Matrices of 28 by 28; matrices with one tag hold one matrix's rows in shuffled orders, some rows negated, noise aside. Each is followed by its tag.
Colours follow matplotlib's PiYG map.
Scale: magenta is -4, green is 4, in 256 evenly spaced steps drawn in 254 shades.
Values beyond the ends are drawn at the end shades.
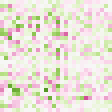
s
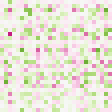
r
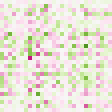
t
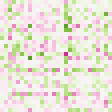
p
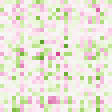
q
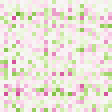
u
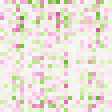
q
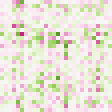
q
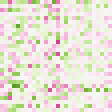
s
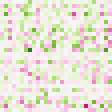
r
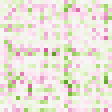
p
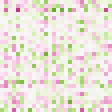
u
